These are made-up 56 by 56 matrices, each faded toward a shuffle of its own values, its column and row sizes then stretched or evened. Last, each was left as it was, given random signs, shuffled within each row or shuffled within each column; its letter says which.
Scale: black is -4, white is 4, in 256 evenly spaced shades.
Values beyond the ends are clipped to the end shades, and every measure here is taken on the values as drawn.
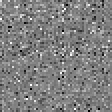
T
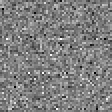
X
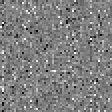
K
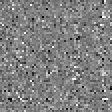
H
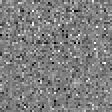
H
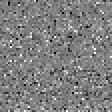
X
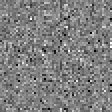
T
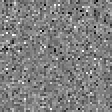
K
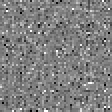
T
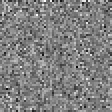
H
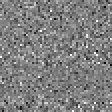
X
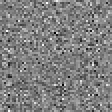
T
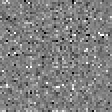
T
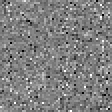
K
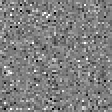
T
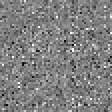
H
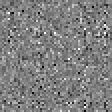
T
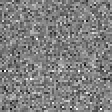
X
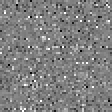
X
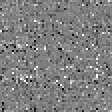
H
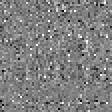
T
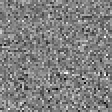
H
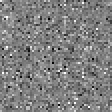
T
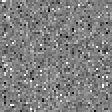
K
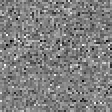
X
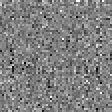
T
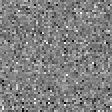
H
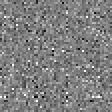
T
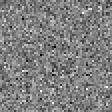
K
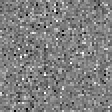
K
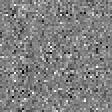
H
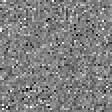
X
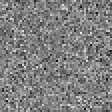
K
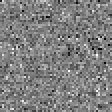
T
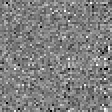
T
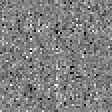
H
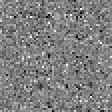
H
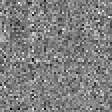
T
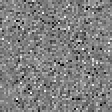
K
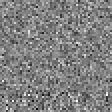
H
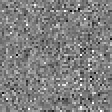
T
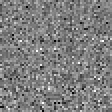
H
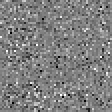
H
